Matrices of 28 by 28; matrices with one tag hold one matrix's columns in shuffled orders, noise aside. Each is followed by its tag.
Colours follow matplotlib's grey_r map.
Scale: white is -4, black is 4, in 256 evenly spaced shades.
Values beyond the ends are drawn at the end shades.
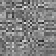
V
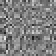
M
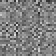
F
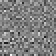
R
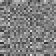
R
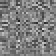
V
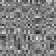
M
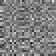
R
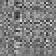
V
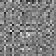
F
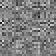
V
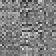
F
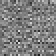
R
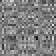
M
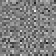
R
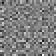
R
